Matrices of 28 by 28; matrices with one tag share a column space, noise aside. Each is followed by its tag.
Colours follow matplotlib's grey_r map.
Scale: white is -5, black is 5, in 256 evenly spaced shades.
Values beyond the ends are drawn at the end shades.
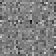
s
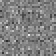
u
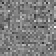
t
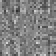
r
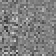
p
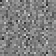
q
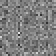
q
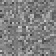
u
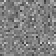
t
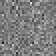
t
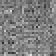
r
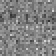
u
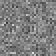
p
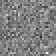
q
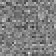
t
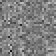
s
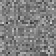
s
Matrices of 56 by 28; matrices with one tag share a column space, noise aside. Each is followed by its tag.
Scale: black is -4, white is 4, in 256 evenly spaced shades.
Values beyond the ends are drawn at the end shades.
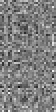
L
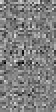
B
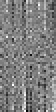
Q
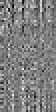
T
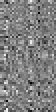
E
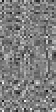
E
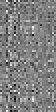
L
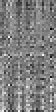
Q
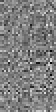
L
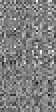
B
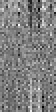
T
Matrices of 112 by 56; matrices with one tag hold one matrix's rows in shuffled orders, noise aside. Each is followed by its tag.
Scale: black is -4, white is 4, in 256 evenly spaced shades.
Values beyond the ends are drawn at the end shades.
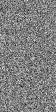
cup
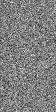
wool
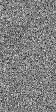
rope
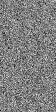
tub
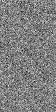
cup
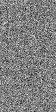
cup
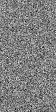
cup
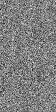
tub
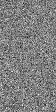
rope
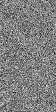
rope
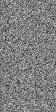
wool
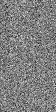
wool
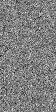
tub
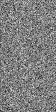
wool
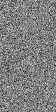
rope
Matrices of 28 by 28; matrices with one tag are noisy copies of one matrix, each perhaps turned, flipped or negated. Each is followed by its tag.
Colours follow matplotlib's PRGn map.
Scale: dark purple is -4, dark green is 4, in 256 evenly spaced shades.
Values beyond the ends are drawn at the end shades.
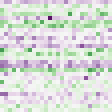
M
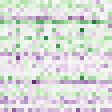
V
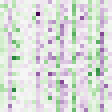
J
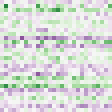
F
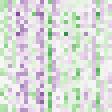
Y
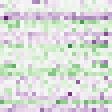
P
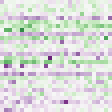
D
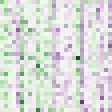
V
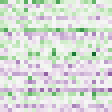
V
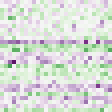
M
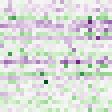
D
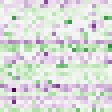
M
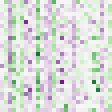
J
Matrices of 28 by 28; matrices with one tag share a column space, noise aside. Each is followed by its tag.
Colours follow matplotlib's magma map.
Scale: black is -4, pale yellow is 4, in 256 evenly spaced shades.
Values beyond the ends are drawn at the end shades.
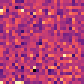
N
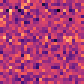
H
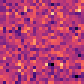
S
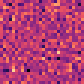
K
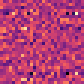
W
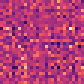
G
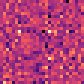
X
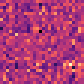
S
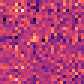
H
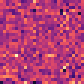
N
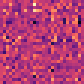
H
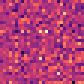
X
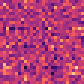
G
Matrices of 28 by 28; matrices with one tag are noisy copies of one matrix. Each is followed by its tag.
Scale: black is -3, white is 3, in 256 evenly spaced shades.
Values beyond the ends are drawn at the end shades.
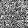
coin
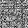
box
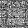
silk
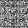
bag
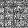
bag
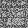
silk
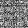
bag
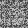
silk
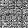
box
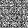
box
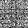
coin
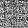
bag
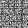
box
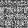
bag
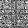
coin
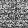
coin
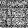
silk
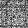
silk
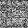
silk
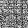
box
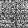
coin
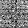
coin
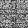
coin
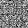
box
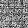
box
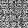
box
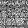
silk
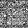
silk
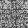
coin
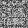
silk
